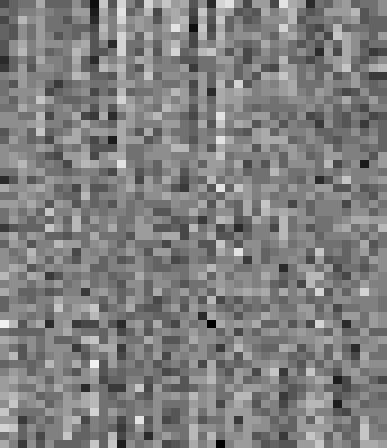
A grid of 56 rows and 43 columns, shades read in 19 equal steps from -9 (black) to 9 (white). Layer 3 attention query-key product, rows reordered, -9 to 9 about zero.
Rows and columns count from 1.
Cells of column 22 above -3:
43
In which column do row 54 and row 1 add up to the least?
11
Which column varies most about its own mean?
14
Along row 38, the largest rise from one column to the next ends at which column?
24
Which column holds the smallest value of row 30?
21
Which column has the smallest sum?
38
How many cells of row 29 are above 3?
5
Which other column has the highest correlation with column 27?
4
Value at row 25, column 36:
-1
